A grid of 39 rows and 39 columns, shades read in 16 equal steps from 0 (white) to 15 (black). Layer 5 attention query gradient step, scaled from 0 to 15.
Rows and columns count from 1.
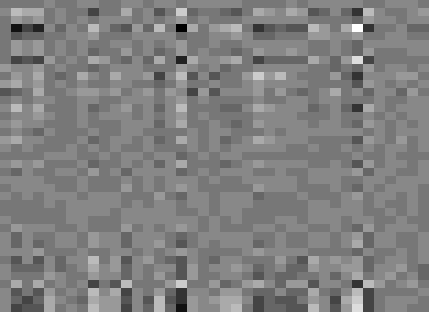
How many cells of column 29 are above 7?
21
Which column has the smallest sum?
9
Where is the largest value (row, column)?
4, 17
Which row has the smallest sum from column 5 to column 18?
12
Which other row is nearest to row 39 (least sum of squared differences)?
8
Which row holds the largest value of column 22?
2
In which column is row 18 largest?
33
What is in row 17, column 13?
7
